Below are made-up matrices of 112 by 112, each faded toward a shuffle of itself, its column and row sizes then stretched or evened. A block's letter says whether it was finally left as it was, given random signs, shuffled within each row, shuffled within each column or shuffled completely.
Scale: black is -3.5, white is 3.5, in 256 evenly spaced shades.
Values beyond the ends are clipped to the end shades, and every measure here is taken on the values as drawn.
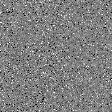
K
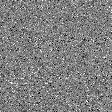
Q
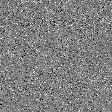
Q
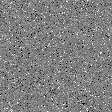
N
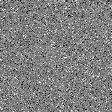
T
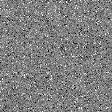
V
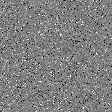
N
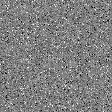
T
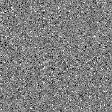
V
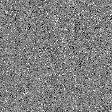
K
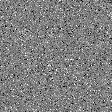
Q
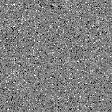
V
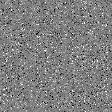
K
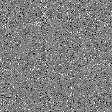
V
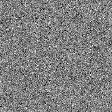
T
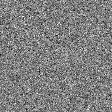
Q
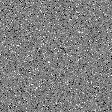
N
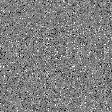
V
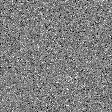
N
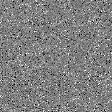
V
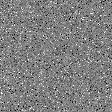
Q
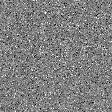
Q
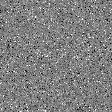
Q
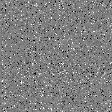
K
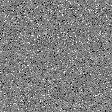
Q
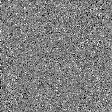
T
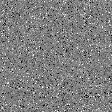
K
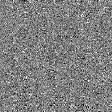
V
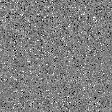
V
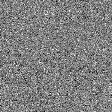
Q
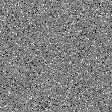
Q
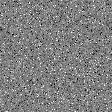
N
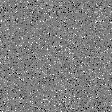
K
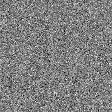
N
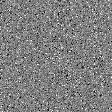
T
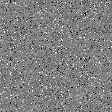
K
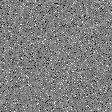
N
